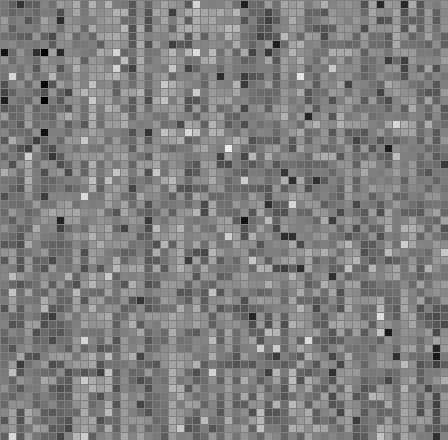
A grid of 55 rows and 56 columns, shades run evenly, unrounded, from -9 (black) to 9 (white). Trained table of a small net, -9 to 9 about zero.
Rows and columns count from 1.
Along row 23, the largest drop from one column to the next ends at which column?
37
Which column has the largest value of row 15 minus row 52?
43
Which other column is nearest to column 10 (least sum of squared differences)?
52
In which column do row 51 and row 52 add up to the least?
55
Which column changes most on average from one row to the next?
25
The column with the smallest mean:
19
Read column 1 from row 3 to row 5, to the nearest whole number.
2 1 -1
